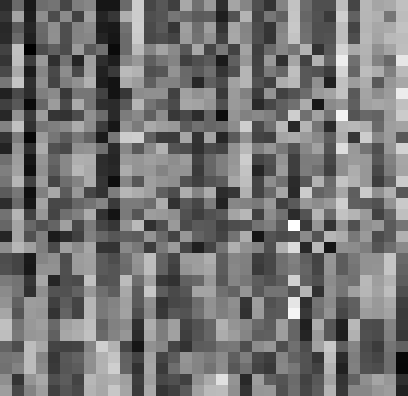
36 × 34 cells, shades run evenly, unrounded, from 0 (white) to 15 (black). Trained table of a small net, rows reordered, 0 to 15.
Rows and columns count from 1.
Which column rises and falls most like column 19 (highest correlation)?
1
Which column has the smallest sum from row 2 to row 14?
29
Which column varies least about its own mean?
4
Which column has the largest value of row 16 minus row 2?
25
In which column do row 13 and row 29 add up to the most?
14
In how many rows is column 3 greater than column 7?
25
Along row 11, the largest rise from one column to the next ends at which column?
30
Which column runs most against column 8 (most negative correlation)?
26
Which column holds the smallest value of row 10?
34
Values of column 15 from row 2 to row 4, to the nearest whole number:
8 12 11
